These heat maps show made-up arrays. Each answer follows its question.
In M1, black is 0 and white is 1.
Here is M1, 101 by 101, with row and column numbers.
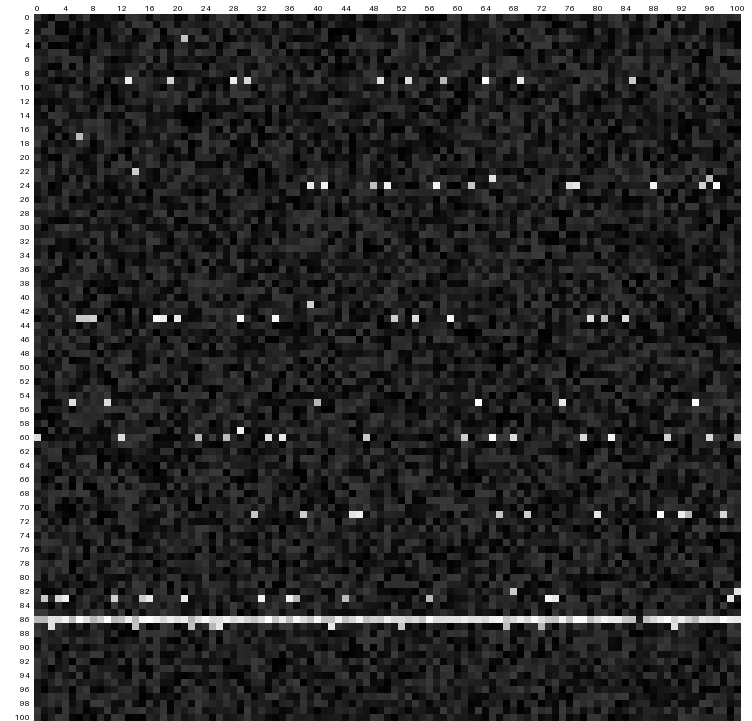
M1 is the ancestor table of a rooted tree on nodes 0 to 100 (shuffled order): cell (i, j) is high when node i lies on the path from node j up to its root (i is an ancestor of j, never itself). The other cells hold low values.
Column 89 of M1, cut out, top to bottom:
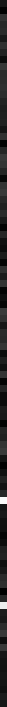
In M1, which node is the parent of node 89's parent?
86
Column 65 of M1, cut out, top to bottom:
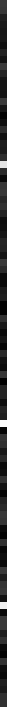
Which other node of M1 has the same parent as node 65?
96
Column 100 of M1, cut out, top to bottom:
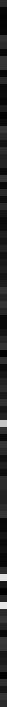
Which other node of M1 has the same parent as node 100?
68
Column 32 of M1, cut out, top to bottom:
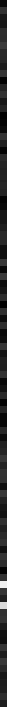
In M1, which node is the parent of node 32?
83
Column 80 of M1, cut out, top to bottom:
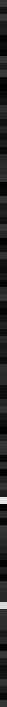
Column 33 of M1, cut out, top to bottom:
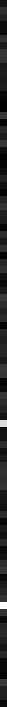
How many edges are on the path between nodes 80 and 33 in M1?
4
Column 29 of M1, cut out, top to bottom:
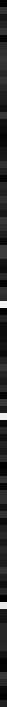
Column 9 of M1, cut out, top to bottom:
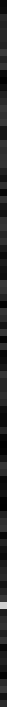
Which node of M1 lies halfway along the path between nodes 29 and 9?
43
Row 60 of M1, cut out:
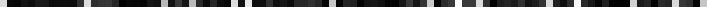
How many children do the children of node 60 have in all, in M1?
4
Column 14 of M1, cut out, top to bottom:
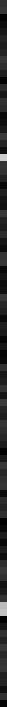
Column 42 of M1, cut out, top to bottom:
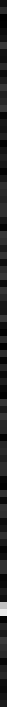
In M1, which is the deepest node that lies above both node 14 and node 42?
87
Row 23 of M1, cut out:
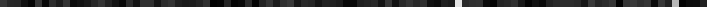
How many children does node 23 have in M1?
2
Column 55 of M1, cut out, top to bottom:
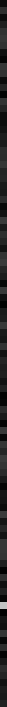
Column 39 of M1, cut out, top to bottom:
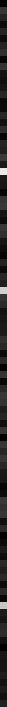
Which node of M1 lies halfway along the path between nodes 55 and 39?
24
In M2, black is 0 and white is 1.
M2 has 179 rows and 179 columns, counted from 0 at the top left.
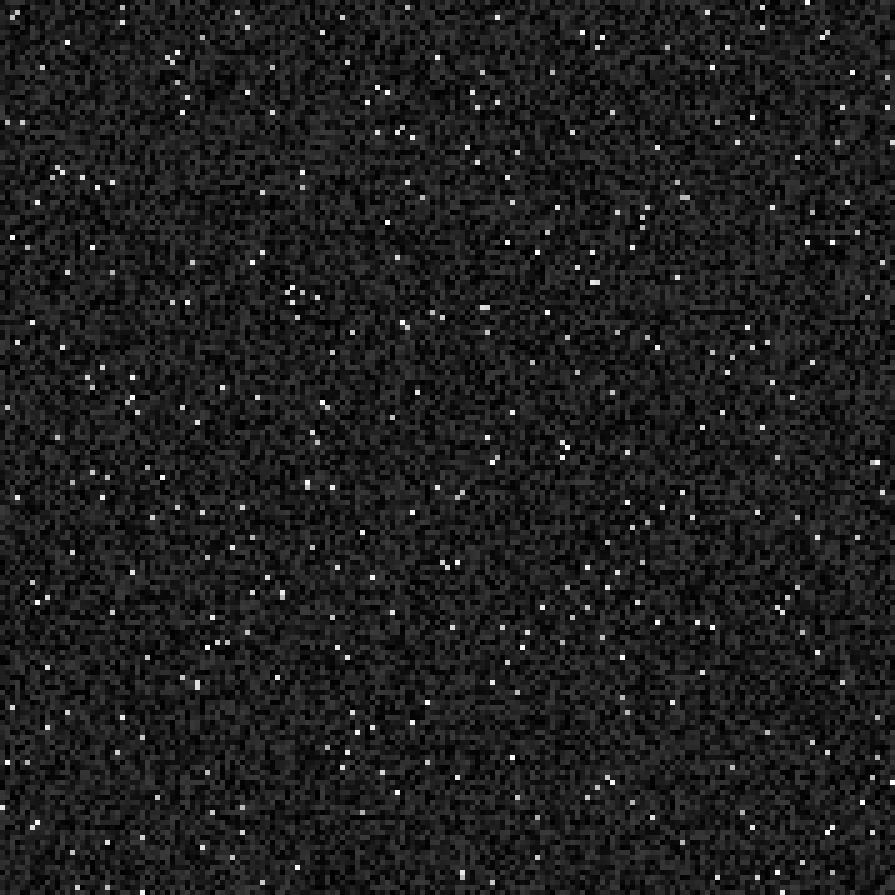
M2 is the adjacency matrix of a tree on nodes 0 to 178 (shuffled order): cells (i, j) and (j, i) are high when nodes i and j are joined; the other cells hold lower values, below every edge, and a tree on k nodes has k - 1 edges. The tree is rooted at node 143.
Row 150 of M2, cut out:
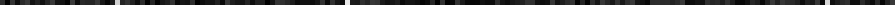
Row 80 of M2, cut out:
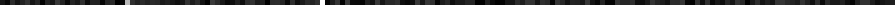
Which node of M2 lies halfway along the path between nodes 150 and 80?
6
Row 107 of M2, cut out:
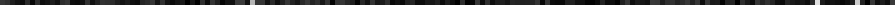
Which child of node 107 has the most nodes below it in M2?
171
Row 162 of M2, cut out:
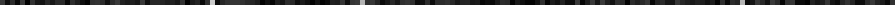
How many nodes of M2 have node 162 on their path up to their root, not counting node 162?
3
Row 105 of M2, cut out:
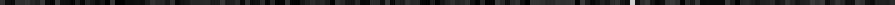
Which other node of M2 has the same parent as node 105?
160
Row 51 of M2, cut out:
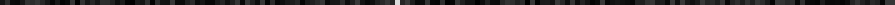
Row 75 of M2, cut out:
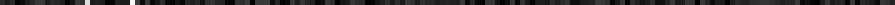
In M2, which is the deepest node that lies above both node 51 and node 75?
26
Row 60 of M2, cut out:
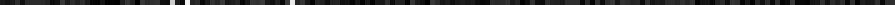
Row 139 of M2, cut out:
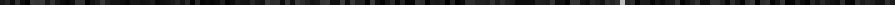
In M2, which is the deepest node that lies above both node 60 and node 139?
69
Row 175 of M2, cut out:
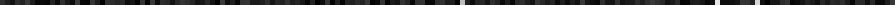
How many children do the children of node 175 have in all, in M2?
3
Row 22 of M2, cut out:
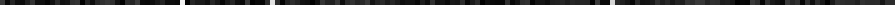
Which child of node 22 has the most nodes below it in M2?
54
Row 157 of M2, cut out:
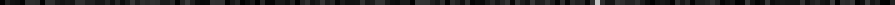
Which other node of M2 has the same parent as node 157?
9
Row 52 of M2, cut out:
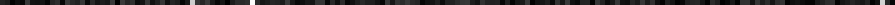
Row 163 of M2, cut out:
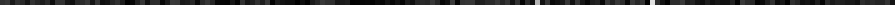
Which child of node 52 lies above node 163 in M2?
50
